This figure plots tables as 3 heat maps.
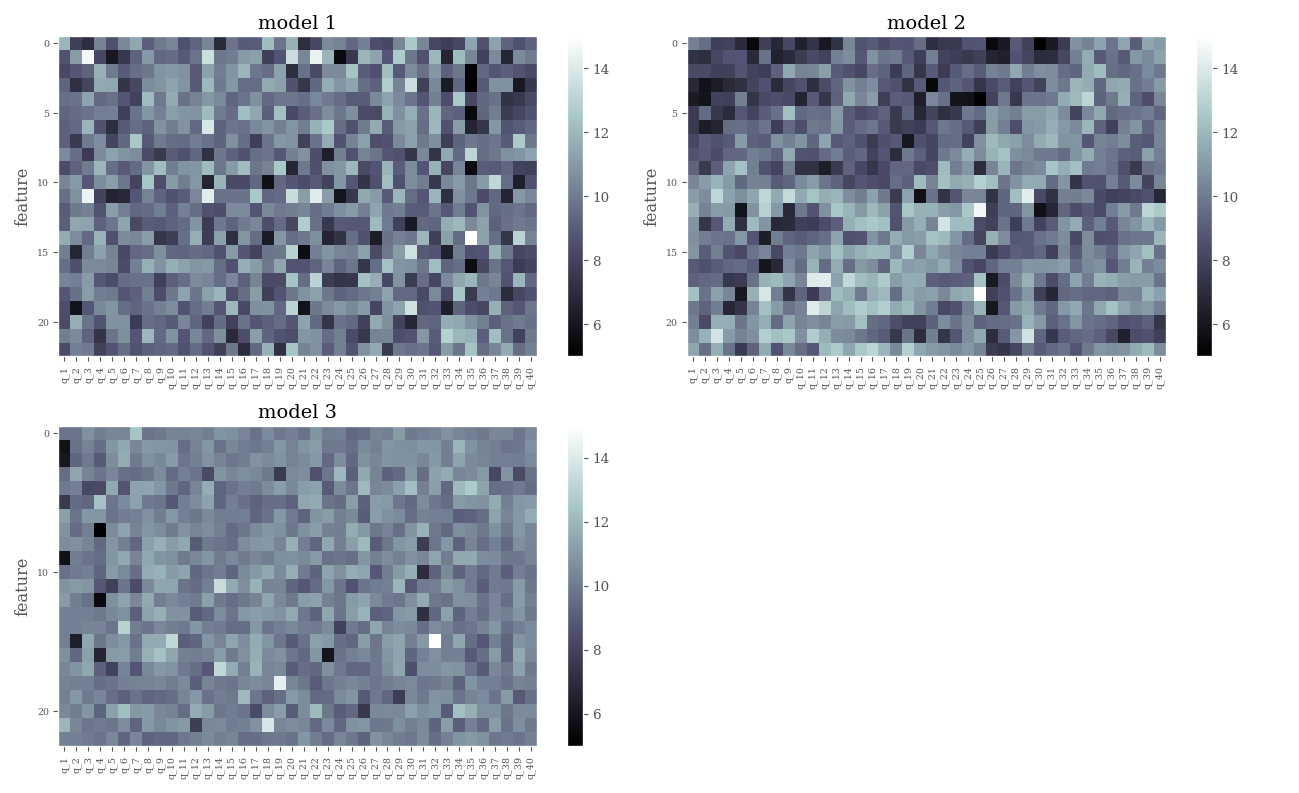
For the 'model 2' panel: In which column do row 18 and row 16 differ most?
q_7
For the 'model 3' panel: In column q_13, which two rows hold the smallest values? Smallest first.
3, 17
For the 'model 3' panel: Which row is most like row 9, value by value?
1
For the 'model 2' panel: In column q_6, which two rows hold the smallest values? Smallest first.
0, 1
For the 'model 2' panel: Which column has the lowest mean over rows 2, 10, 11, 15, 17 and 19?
q_26
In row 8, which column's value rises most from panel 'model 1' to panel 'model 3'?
q_23
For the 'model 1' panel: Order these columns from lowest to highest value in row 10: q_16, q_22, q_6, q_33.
q_16, q_22, q_6, q_33
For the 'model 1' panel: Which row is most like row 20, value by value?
13
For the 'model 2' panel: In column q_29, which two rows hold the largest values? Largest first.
11, 21
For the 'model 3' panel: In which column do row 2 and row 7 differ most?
q_1
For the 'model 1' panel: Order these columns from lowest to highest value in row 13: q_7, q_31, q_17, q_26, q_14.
q_7, q_26, q_31, q_14, q_17
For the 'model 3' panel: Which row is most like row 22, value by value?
0
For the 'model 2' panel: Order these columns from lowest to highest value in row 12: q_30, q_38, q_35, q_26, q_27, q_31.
q_30, q_31, q_26, q_35, q_27, q_38
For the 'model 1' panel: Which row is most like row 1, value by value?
11
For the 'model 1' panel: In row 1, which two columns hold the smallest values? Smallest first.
q_24, q_5
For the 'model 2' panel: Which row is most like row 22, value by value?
15
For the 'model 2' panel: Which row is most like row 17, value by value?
19
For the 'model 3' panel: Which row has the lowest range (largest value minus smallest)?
22
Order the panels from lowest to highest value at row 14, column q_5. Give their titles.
model 1, model 3, model 2
